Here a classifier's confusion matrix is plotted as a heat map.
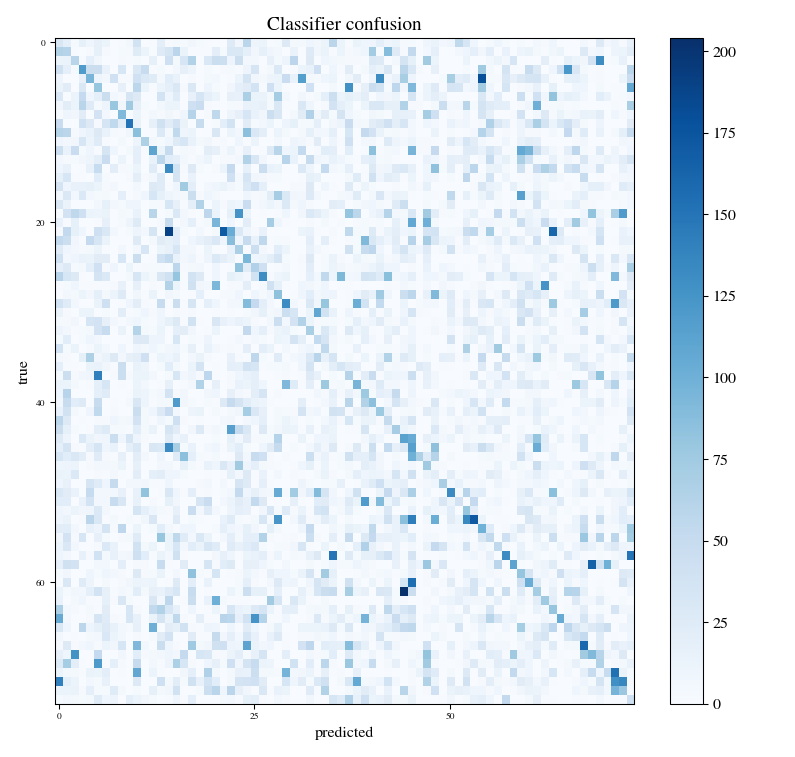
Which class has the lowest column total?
46
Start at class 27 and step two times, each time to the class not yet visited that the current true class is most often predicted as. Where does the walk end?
20
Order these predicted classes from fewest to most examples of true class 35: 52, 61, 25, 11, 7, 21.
21, 52, 7, 11, 25, 61
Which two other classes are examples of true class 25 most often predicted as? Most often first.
23, 73
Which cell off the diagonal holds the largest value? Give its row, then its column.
61, 44
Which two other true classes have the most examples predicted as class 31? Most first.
4, 12
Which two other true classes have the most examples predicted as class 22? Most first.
43, 21
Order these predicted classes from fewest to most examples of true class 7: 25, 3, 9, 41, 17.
25, 41, 17, 3, 9
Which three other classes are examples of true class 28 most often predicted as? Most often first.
48, 41, 45
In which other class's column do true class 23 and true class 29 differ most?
71
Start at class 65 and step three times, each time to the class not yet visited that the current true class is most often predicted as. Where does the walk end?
17
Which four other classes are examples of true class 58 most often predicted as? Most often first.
68, 70, 47, 56
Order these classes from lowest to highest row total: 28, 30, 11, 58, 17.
11, 30, 17, 28, 58
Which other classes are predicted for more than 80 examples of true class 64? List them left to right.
0, 25, 39
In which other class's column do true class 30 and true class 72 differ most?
33
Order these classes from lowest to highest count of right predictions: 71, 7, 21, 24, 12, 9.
7, 24, 12, 71, 9, 21
